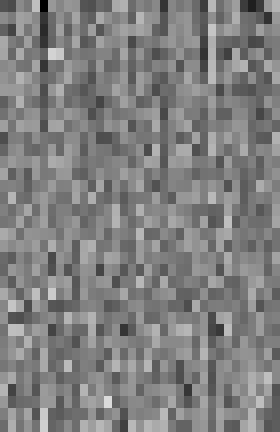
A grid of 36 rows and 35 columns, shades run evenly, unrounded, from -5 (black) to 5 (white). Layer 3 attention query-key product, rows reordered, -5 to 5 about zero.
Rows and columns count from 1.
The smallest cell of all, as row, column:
1, 6
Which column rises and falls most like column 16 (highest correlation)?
8
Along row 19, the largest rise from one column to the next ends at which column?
29
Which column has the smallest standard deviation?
22
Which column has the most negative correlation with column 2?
16
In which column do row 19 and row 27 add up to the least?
27
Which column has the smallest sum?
21
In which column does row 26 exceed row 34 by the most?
2
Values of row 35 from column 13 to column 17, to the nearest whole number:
-1 0 1 -2 0
